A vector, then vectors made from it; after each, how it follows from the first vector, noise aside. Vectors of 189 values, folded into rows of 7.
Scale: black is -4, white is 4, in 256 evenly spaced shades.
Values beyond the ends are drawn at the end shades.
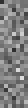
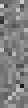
wrapped around, partly zeroed.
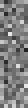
wrapped around.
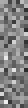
wrapped around.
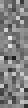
reversed.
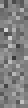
reversed, partly zeroed.
